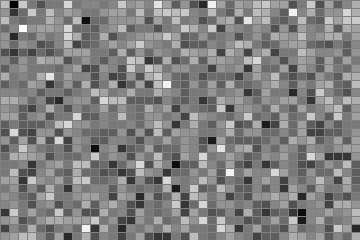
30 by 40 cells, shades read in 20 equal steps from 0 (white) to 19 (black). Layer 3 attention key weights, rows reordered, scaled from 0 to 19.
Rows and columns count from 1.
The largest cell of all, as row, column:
1, 2
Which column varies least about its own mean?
5
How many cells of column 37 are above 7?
20
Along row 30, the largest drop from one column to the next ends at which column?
22
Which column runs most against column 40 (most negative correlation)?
10
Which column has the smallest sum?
40
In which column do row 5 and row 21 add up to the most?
13
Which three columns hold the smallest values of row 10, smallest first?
6, 18, 31
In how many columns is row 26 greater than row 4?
18
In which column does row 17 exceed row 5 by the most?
19
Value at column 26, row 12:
9
